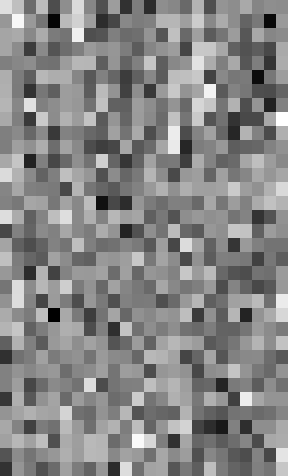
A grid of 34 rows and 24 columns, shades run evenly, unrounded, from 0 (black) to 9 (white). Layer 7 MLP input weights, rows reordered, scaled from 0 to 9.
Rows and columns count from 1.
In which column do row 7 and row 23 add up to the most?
18
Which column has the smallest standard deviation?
14
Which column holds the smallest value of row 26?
1
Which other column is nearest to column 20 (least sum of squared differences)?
3
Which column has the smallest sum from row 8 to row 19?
11
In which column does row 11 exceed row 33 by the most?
15
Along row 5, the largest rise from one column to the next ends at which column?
24
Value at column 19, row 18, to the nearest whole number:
5
